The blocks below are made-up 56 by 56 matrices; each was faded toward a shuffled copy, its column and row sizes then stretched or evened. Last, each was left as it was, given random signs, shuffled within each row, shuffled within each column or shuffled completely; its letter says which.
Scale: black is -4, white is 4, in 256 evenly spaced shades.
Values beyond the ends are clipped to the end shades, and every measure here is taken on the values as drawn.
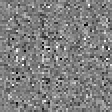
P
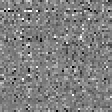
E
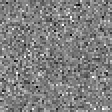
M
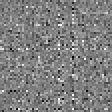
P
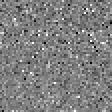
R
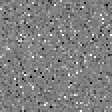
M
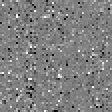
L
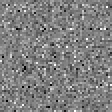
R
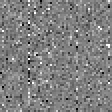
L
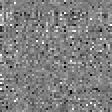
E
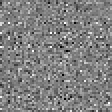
P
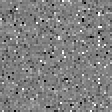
M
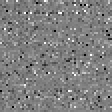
R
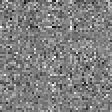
P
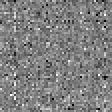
P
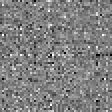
P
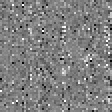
L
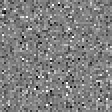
L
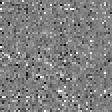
P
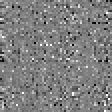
E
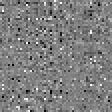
P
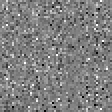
L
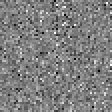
L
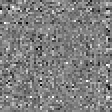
P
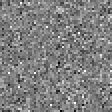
L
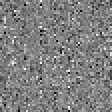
L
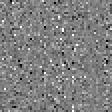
L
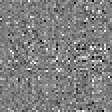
E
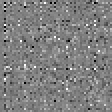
E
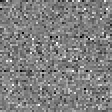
R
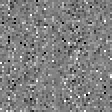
L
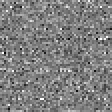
R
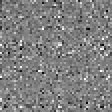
E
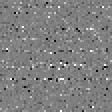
R
